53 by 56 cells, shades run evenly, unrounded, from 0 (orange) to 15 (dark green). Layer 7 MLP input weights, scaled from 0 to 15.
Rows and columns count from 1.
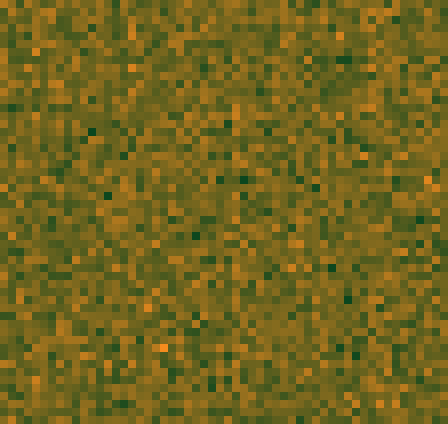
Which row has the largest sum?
52
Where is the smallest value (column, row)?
21, 44
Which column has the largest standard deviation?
55
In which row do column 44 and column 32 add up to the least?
50
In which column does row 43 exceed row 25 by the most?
18
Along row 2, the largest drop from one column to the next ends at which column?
2
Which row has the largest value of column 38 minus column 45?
53
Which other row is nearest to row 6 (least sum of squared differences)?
27
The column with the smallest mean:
30
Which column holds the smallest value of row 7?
5
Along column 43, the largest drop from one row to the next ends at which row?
9
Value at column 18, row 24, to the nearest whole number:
12
